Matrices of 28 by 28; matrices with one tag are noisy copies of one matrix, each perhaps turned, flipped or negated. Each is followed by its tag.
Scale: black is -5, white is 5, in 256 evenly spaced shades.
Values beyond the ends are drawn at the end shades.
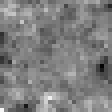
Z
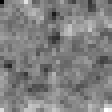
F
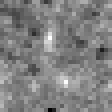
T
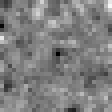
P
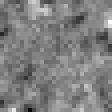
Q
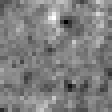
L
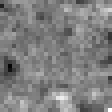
Z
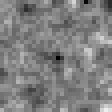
P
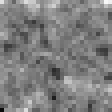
F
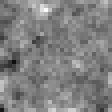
Z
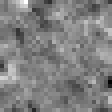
Q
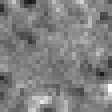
Q
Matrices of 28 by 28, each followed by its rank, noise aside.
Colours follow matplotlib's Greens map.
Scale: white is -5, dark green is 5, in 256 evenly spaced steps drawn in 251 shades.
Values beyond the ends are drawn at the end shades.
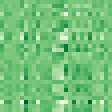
two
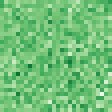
eight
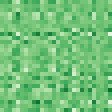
three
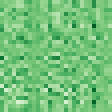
four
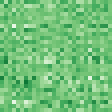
four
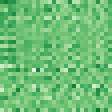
four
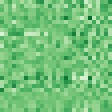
four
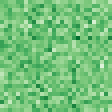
eight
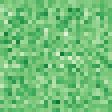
eight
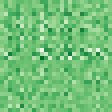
four
